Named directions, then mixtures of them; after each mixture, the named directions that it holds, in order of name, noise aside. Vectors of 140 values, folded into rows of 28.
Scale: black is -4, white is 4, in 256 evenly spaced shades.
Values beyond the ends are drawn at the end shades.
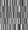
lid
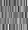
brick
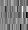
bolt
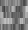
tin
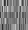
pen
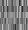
bolt, pen.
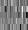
bolt.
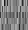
lid, pen.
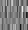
bolt, pen.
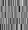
lid.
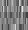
bolt, pen.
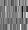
bolt.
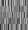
brick, lid.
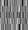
lid, pen.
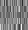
lid.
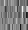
bolt.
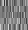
brick, lid.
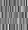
brick.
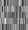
pen, tin.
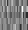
bolt, pen.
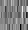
bolt.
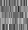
brick, tin.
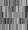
brick, tin.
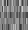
bolt, pen.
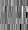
bolt.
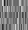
brick, pen.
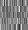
lid.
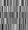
pen.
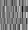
bolt, lid.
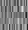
bolt, brick.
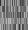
lid, tin.
